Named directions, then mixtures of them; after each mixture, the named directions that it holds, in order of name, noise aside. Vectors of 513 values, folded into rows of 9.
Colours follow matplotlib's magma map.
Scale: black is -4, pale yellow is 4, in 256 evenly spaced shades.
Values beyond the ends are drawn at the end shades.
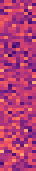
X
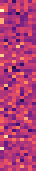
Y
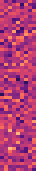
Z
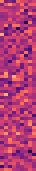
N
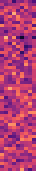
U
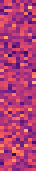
X.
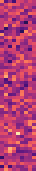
N, Z.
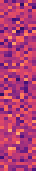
Z.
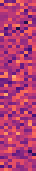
N.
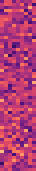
X.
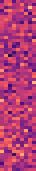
X.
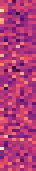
Y.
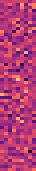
N, Z.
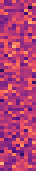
X.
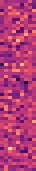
Y, Z.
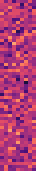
Z.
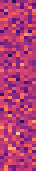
X, Z.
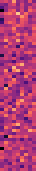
Y.
